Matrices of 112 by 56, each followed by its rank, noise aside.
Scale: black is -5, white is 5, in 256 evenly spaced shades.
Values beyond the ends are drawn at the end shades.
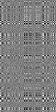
one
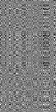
three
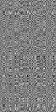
four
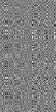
three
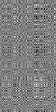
two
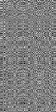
four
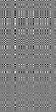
one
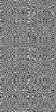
four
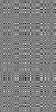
one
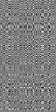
two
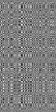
two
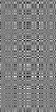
one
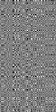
three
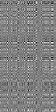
two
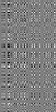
two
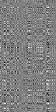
three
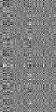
three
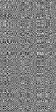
four
